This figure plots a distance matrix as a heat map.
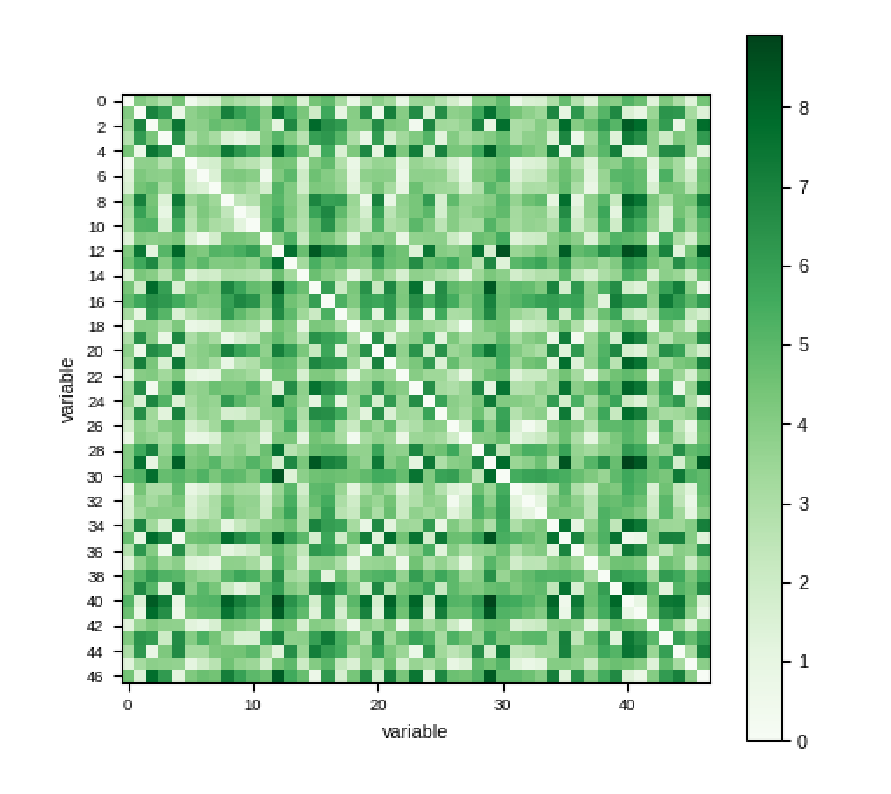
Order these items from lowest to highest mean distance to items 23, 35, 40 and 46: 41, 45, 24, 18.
41, 24, 45, 18
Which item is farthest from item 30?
12
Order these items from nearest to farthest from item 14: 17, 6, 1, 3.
6, 3, 17, 1
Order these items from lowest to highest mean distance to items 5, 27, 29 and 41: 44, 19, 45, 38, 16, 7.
45, 7, 44, 19, 38, 16
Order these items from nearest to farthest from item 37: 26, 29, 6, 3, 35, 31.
6, 31, 26, 3, 35, 29
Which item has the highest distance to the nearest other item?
28
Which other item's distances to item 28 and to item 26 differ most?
32
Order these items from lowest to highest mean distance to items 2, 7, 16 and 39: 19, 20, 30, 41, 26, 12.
19, 26, 12, 30, 20, 41
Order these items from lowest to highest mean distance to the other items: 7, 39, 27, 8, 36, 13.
27, 7, 36, 8, 39, 13
